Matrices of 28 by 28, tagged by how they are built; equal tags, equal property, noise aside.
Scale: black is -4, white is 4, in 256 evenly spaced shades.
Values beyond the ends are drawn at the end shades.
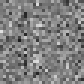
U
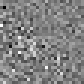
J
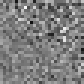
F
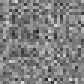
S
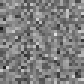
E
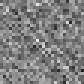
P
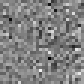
U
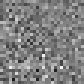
J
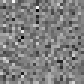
U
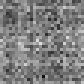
S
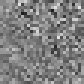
F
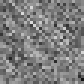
P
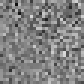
F
